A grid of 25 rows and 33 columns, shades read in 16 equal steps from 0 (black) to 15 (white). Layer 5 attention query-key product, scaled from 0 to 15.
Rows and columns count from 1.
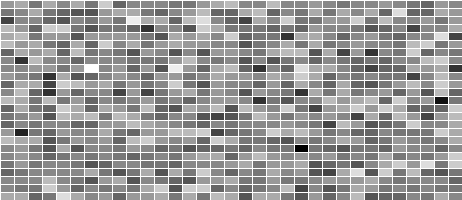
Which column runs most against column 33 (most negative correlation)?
17
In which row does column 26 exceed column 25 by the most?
7
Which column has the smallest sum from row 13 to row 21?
4
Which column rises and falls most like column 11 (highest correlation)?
26
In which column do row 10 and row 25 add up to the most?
5
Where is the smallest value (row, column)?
19, 22
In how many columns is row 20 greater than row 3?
12
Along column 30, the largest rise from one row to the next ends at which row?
11
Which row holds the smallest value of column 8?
21
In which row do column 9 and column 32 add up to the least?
13
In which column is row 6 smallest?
18
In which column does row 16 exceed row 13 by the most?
32
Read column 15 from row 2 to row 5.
11 13 12 10
